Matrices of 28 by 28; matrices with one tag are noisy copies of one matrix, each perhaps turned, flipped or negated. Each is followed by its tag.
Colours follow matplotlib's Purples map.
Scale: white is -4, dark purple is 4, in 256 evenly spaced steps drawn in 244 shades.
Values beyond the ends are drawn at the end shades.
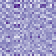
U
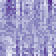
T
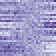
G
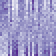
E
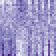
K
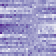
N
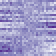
G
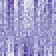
N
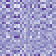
U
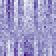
N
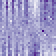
K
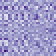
U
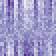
N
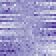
G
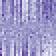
G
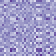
U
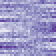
N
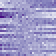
E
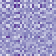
U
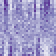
T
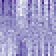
K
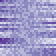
E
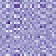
U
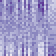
E
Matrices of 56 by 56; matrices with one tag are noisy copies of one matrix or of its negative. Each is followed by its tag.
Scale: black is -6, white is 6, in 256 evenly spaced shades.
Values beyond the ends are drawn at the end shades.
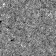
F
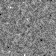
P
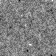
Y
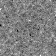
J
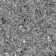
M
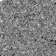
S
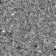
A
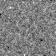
P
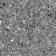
F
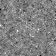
J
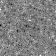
J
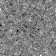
J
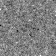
J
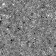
F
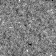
Y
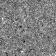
M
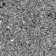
F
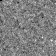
S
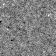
F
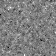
P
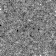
J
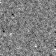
A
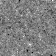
Y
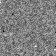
A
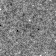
J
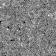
F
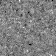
Y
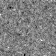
P
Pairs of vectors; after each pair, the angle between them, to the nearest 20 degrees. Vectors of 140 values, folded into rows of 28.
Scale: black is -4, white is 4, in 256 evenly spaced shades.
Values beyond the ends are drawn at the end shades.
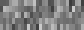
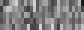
40 degrees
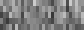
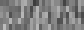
120 degrees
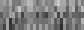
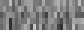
40 degrees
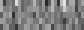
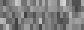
60 degrees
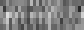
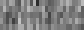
140 degrees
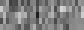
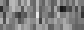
160 degrees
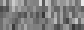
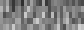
140 degrees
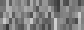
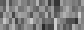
40 degrees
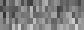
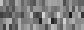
80 degrees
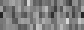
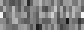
160 degrees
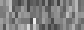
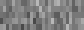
120 degrees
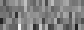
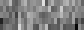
40 degrees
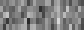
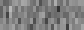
100 degrees
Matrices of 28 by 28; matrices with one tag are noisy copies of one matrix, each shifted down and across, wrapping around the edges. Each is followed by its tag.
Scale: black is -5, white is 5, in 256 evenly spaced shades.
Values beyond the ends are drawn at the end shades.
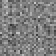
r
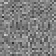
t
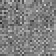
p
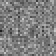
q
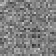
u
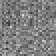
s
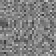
t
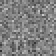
r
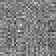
p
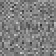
t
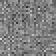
p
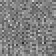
p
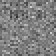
s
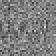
q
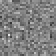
s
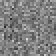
s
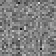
r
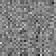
p
